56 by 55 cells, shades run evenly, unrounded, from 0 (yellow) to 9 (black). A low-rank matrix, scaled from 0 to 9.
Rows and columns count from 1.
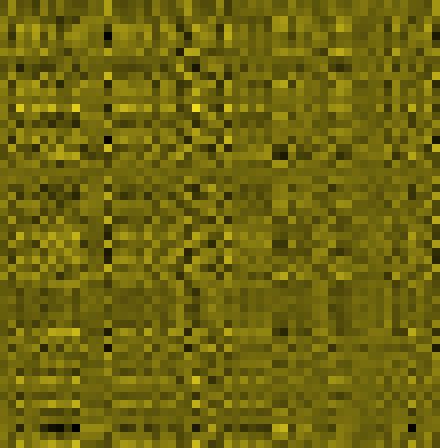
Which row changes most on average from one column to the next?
14
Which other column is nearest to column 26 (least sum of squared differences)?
40
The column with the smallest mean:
29
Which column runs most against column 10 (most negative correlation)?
51
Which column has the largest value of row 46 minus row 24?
27
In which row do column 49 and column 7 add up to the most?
54
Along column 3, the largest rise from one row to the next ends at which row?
15
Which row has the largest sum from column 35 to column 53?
9
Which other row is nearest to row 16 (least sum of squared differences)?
47
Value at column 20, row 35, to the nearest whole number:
6
